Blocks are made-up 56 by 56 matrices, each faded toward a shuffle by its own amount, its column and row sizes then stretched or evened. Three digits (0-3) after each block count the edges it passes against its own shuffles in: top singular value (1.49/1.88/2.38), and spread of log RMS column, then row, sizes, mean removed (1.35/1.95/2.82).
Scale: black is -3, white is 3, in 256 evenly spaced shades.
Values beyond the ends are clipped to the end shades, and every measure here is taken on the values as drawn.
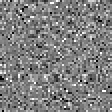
2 0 0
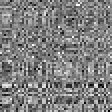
3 0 2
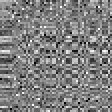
3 0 2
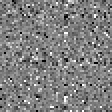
1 1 1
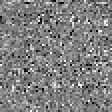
0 1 2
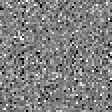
1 1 0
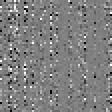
0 3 0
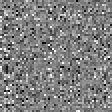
1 2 1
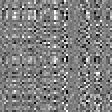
3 3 1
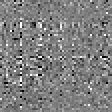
2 2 2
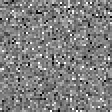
0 0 1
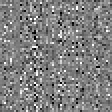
1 3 0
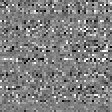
1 1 3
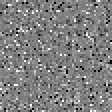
0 0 1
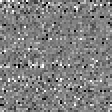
0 1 2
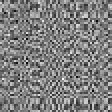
3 2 0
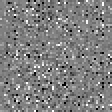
0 2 1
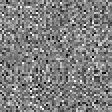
2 1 0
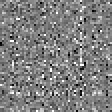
1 2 1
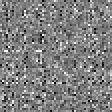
1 2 1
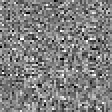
2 1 1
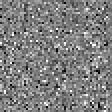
0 2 1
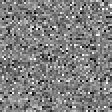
0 0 2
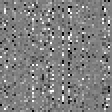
0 3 0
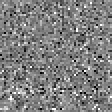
0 1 1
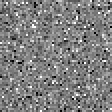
0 1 0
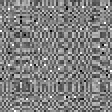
3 0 0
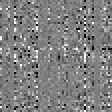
2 3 2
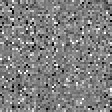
0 2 0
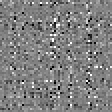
1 2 2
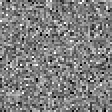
0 0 1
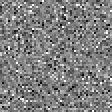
1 0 0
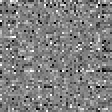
1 2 2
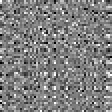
3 2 2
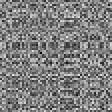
3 0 2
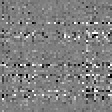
1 2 3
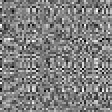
3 2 2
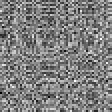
3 0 1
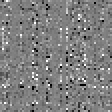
0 3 1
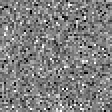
0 0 0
